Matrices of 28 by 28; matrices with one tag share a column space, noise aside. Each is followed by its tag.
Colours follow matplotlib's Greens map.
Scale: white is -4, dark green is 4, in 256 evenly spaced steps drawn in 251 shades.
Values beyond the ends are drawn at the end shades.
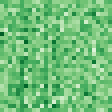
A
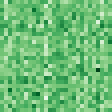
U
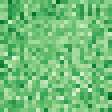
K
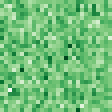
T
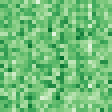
K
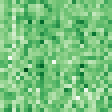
K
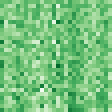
K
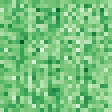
A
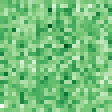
T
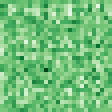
T
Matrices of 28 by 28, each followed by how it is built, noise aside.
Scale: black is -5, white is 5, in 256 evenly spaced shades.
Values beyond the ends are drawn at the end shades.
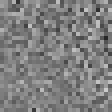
upper triangular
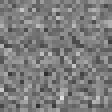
repeating columns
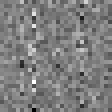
uneven columns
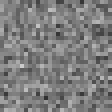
blocks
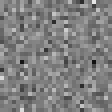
uneven columns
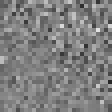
upper triangular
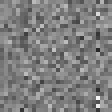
uneven columns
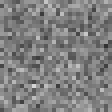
blocks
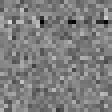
uneven rows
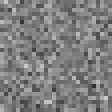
blocks
